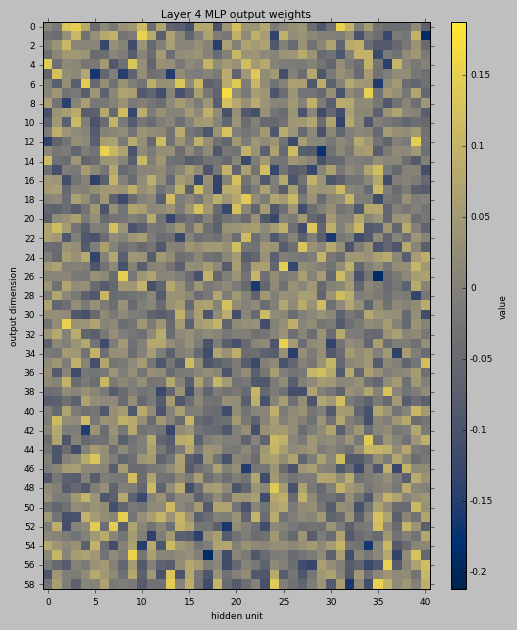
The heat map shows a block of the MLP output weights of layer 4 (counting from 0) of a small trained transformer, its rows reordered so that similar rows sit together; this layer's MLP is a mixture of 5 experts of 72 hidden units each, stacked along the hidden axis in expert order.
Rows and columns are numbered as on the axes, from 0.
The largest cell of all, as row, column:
7, 19
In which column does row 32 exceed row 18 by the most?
12
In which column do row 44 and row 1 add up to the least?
40
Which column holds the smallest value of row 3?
35
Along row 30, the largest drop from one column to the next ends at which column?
20
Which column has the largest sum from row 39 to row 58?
24
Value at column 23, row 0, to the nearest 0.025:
0.075
